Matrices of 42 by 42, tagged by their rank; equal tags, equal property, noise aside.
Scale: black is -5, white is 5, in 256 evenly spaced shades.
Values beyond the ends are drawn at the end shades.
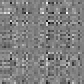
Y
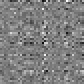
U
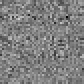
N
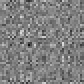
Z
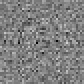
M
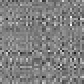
Z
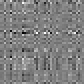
U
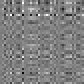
U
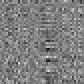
Z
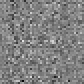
M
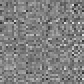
N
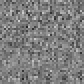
M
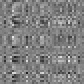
U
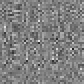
N
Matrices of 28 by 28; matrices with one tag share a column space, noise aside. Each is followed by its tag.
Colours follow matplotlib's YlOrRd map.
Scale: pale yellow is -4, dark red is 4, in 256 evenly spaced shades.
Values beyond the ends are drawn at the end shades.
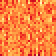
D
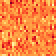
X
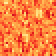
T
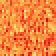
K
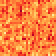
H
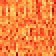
H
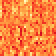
H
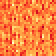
D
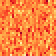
K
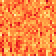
T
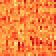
X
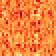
T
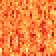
T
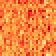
K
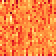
D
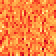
K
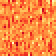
X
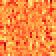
X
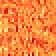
K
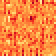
D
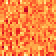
H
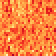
H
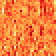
H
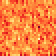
K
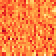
H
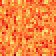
K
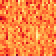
D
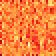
X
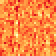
T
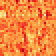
T
